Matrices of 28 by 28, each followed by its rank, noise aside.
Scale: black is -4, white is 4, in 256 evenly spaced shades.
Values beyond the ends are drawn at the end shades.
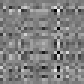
two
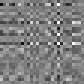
two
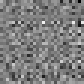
four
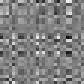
two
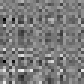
three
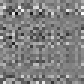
three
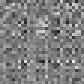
four
